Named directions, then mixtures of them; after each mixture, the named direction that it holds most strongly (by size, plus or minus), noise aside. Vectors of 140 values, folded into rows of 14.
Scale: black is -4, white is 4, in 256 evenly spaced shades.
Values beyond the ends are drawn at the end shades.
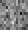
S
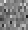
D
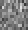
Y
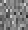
D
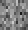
S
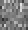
Y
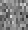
D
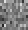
D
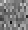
D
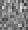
Y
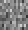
D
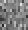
D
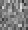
Y
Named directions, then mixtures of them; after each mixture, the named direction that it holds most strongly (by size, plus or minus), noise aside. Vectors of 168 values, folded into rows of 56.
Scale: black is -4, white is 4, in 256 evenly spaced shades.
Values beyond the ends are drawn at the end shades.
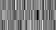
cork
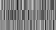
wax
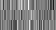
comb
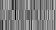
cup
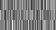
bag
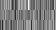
cup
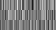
wax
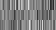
comb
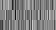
cup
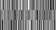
comb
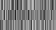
wax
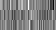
comb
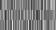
bag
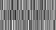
bag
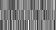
bag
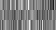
comb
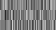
bag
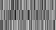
cup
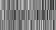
wax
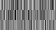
wax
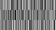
bag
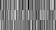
wax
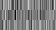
cup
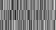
cup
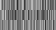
wax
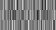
bag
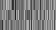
cup
